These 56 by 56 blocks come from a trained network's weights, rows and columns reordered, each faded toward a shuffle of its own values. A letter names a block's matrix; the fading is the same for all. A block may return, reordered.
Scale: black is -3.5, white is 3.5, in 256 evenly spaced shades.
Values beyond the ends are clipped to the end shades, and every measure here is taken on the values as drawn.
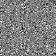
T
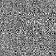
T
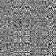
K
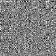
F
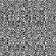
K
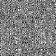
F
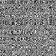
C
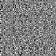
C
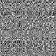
C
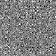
T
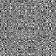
K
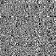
T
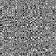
C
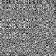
C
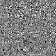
T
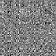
C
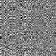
K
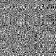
C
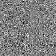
T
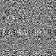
C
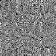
F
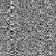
K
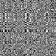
K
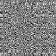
C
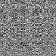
C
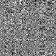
F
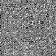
T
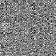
F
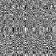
K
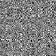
F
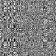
K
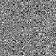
F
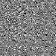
T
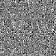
T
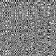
K
